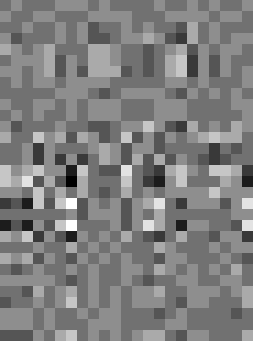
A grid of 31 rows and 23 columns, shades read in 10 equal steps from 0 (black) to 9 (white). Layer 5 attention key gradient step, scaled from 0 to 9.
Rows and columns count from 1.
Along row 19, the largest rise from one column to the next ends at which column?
4
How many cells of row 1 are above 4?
9
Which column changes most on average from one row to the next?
7
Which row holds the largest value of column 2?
17
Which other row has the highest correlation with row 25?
23
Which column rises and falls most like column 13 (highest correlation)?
15
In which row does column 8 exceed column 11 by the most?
16
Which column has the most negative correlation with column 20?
10
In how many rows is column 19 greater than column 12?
11
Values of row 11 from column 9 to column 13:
5 5 5 4 4
